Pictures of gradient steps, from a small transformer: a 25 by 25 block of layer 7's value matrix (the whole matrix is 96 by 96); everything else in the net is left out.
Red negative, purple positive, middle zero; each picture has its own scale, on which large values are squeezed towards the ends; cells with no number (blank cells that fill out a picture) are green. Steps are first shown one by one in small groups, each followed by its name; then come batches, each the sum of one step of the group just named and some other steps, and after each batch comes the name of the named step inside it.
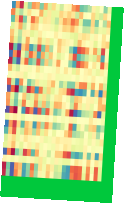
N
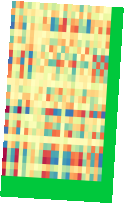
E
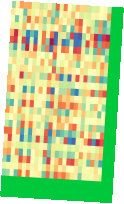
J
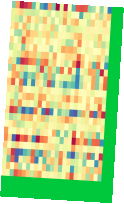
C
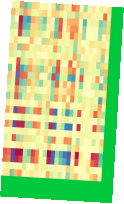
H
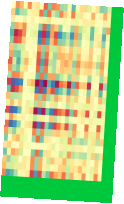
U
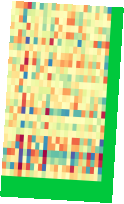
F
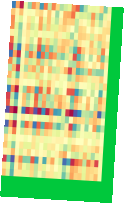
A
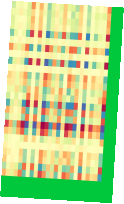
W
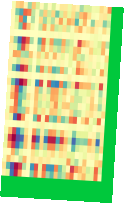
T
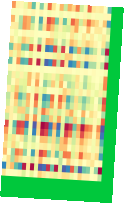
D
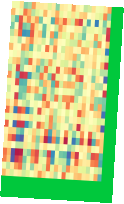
H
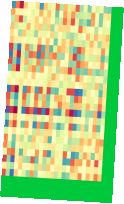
A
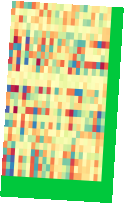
A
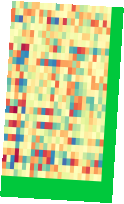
A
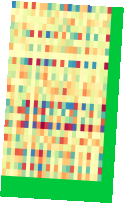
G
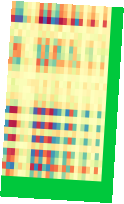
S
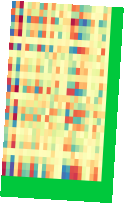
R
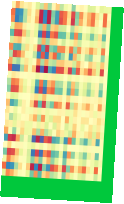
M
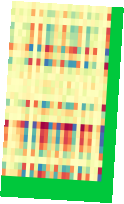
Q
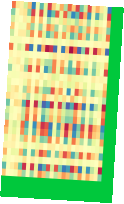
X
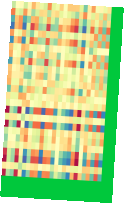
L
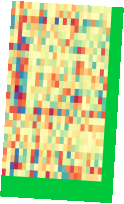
R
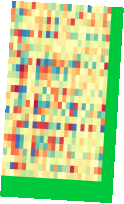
G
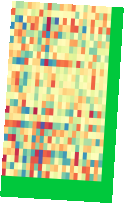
L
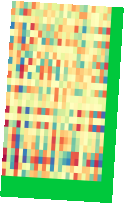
L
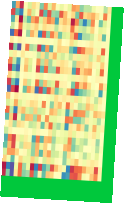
R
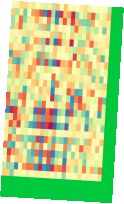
S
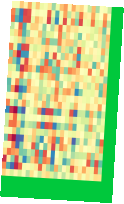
S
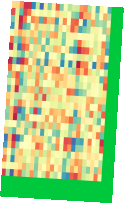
R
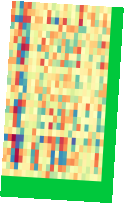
S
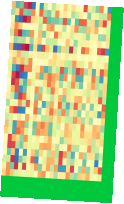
X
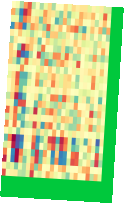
L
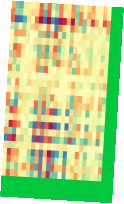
S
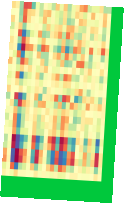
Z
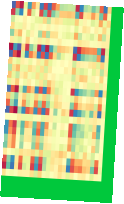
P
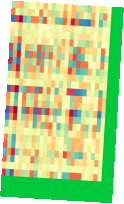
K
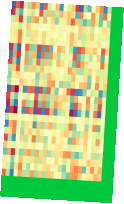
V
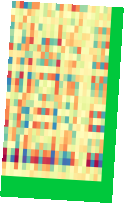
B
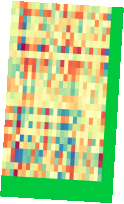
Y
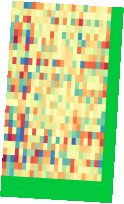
B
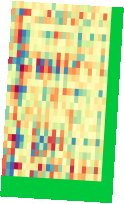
K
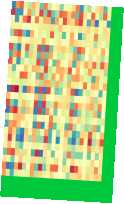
V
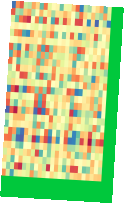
V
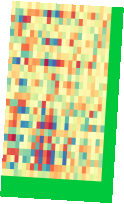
B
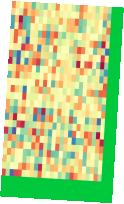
Y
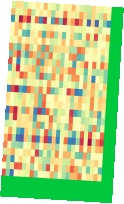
K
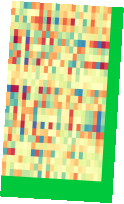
K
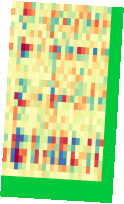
Z
